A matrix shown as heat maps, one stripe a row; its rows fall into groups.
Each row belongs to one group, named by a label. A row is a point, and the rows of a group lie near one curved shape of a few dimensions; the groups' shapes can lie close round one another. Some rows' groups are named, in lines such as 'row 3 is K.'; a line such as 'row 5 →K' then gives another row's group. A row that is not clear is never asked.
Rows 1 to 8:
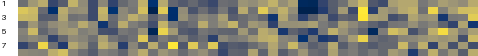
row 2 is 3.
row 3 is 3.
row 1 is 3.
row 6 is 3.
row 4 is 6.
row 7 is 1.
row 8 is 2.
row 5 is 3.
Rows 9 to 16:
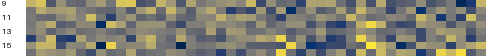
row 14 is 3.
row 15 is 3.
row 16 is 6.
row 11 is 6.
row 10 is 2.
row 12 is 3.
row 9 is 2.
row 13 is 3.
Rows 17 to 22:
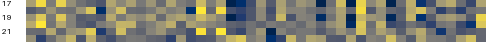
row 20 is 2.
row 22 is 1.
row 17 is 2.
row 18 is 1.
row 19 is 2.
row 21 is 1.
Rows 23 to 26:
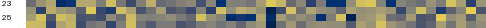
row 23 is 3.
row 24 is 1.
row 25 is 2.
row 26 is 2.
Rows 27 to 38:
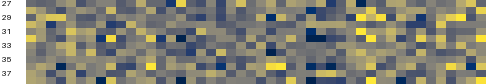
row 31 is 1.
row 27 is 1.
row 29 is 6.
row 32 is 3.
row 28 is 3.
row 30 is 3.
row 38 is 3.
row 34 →1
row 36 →3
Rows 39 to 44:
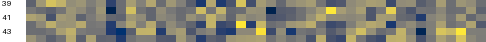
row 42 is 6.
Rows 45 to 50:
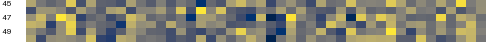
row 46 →1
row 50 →1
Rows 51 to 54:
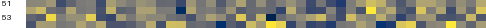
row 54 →3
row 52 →3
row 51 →3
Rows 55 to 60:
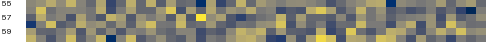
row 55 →6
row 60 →2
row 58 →3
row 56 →2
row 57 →1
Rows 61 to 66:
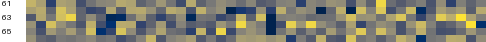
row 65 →1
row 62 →2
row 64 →1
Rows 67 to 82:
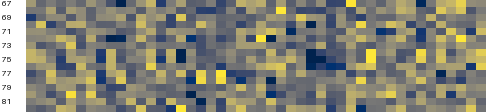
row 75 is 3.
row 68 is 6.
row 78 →1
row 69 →1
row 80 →1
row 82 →1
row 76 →3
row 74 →3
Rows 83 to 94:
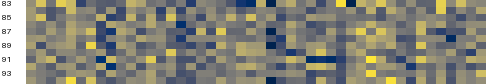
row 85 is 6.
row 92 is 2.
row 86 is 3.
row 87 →1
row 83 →2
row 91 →3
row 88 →3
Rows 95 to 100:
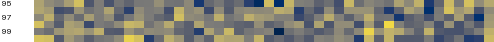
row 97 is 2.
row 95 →2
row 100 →2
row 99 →1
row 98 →2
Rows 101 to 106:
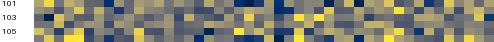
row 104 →3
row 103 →1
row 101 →2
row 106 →2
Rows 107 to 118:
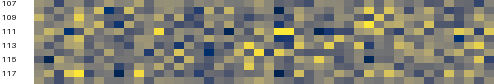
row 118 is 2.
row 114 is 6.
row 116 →6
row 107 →2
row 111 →3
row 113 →1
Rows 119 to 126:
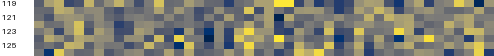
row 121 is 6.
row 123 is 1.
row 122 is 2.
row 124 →6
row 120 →6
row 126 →1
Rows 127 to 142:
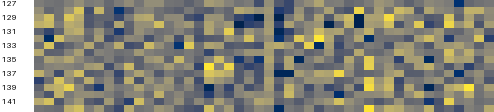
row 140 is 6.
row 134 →2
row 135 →2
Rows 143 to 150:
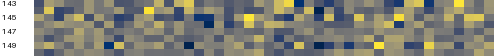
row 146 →6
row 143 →3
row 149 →3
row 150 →6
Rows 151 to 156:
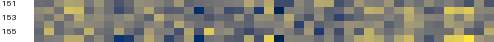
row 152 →2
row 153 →6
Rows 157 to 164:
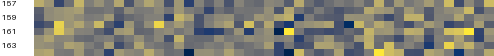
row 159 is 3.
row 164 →3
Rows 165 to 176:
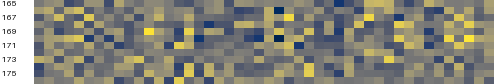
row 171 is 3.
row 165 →3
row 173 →2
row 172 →3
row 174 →1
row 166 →2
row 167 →3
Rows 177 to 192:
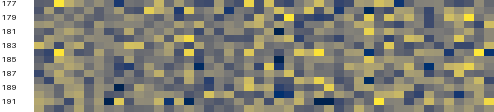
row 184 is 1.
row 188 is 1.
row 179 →6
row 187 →3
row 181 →6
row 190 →3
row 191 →3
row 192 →2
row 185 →6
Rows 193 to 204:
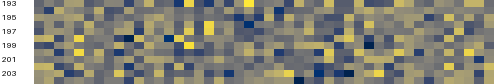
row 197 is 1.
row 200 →1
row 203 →3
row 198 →3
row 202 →3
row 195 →2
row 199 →1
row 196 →1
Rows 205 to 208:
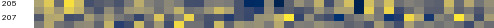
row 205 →2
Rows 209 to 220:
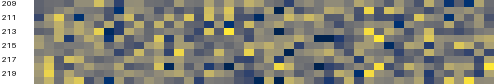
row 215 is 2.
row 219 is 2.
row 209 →6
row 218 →3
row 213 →1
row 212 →6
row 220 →2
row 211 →1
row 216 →6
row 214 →3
